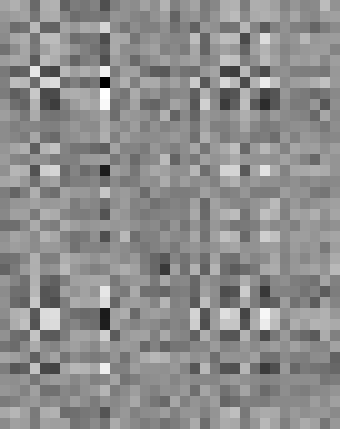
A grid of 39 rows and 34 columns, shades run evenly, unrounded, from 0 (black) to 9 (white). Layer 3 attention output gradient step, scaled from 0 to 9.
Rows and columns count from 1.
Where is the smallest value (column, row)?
11, 8
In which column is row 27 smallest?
27
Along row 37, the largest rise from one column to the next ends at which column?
18
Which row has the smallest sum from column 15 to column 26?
7
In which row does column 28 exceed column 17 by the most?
25
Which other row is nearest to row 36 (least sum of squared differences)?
13
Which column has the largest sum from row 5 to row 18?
24
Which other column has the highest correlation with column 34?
22
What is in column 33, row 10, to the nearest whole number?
3
